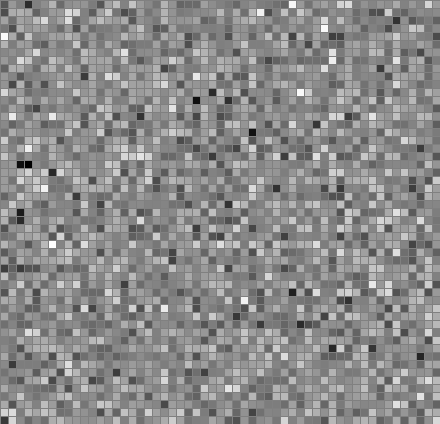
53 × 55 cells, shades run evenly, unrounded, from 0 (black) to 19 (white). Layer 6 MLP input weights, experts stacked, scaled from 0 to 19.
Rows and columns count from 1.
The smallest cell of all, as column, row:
4, 21
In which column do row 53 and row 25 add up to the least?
1
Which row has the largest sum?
31
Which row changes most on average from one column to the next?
39
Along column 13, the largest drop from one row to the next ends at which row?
52
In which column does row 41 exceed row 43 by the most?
50
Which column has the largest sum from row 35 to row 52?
54
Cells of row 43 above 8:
50
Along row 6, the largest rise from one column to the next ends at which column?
40
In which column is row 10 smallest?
11
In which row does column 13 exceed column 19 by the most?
17
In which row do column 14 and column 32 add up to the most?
10
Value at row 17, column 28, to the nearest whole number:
7
